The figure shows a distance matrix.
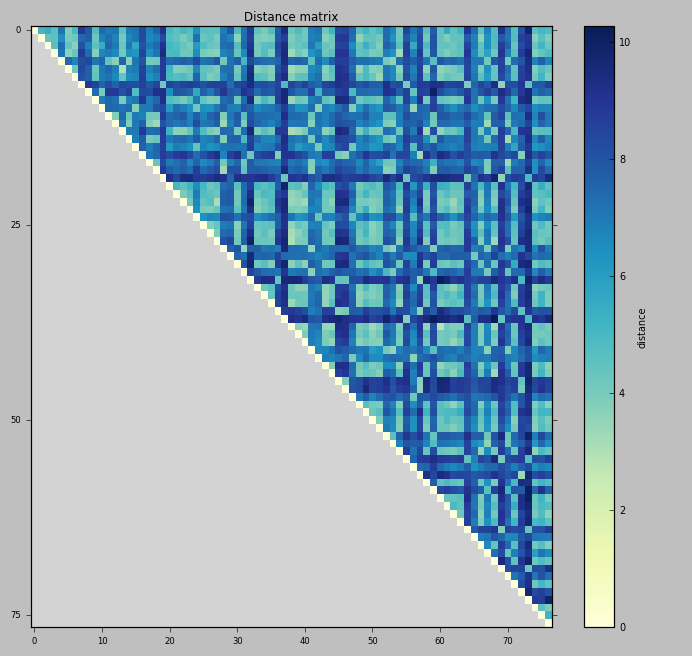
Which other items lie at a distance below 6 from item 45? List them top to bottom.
16, 32, 36, 46, 57, 72
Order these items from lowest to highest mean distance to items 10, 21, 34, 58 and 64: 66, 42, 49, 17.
66, 49, 42, 17
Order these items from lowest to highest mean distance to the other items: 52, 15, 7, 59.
15, 52, 59, 7
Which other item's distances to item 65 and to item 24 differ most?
29
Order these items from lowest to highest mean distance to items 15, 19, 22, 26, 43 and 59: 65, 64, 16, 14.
14, 65, 64, 16
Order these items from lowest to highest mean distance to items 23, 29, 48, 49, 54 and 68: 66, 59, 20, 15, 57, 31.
66, 20, 15, 31, 59, 57
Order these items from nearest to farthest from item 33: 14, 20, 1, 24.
1, 20, 24, 14
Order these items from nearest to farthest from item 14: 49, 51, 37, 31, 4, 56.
4, 31, 51, 49, 56, 37
